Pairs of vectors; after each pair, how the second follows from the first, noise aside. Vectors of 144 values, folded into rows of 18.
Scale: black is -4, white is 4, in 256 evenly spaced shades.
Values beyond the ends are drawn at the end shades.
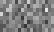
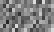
wrapped around.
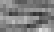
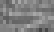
negated, shrunk.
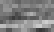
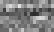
wrapped around, negated.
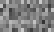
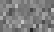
partly zeroed.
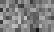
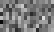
sign-scrambled.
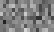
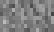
negated, shrunk.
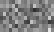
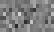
partly zeroed.
